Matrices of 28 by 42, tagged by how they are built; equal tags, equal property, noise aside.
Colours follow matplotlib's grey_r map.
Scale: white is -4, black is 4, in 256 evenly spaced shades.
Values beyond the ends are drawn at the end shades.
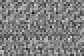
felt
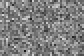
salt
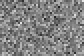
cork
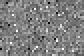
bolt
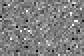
bolt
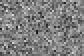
cork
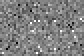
bolt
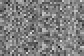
salt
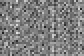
salt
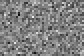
cork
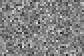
cork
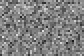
felt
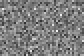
felt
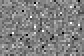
bolt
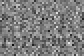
felt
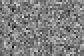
salt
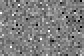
bolt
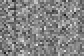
salt
